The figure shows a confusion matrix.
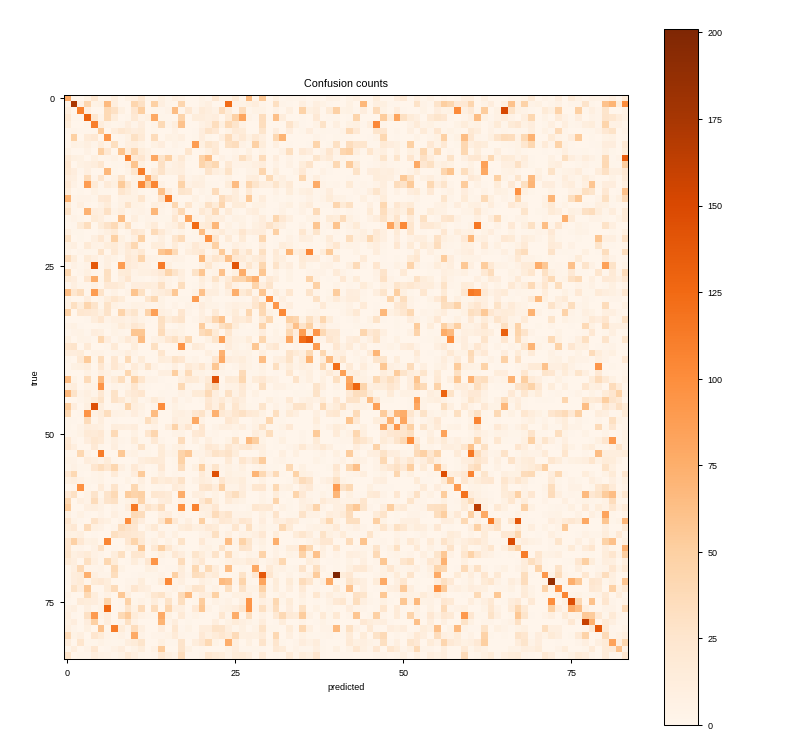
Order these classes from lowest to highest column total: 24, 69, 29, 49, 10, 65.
65, 69, 49, 24, 10, 29
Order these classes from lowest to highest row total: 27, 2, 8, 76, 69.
8, 69, 27, 76, 2
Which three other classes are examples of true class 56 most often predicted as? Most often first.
22, 60, 28
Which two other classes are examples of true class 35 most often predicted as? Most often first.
65, 37
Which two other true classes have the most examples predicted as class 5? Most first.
53, 43
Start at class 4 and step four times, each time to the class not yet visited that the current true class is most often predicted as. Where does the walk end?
83
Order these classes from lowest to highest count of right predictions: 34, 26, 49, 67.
67, 34, 26, 49
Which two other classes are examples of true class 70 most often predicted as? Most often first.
28, 24
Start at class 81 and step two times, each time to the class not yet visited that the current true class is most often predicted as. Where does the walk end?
20
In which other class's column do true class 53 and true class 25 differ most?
4
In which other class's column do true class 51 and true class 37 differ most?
81
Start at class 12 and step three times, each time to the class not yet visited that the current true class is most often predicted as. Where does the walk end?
11
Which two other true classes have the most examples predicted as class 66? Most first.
42, 1
